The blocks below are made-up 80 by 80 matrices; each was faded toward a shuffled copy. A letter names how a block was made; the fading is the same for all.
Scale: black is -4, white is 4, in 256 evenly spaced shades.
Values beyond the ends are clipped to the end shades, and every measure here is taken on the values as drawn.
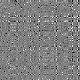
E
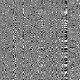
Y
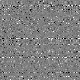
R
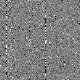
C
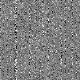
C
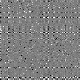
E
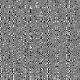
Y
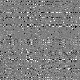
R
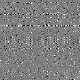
R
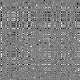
E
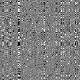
Y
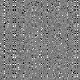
Y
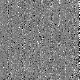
C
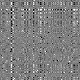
E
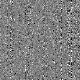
C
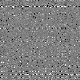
R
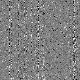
C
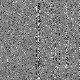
C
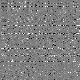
R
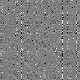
Y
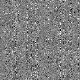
C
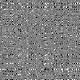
R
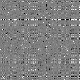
E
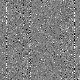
C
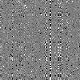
Y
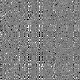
Y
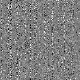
C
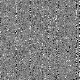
C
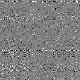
R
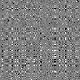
E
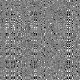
Y
